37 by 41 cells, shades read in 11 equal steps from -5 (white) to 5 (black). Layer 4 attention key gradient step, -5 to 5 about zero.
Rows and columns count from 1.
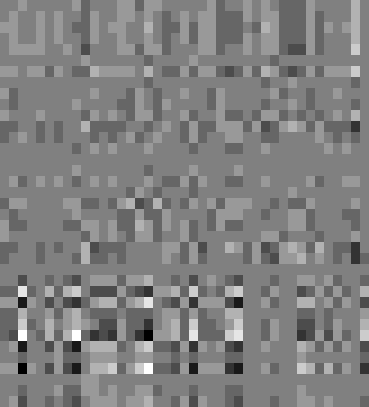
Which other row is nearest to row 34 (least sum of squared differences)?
28
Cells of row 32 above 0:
14
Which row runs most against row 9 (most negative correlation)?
19
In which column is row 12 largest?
40
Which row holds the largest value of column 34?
31
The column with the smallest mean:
17
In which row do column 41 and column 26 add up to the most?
34
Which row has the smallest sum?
7
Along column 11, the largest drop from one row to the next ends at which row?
32
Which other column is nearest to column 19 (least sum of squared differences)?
36
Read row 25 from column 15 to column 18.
0 0 0 0
